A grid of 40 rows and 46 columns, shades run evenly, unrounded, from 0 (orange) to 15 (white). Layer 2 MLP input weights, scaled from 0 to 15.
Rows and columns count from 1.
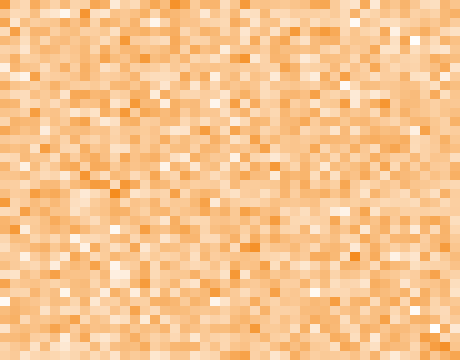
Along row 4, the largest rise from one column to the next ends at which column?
40
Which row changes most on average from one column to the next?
12
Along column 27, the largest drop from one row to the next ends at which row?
30
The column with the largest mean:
42
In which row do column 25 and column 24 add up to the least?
7
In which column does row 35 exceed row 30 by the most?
10
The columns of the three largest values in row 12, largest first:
22, 17, 36
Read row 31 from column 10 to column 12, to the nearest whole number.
9 6 13
